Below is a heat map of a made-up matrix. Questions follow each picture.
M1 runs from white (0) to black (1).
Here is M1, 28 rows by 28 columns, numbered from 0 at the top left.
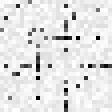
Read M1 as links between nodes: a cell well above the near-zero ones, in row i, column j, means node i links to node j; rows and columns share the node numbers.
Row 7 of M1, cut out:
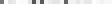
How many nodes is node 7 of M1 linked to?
4
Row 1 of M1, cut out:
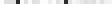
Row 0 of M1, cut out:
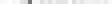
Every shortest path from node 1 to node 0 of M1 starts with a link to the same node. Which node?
node 16
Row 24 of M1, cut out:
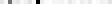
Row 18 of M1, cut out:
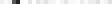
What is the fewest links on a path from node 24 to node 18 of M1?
5
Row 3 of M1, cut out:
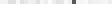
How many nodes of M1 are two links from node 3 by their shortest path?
1
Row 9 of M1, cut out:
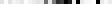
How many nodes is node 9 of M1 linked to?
8
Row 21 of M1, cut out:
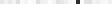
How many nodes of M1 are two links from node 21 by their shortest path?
1
